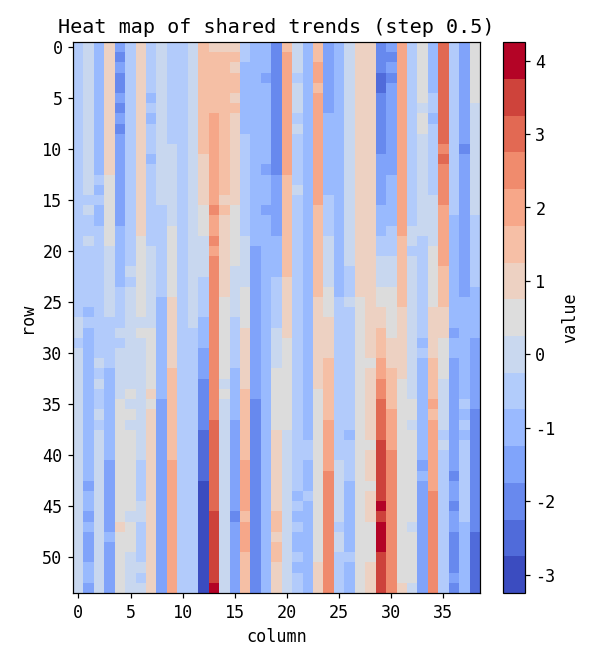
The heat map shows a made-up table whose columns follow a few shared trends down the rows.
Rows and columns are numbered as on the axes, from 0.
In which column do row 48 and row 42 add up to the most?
29
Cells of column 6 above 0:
28
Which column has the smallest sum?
17
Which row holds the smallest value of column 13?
0
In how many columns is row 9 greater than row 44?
19
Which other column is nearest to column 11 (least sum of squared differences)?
26
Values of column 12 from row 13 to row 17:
1 1 1 0.5 0.5
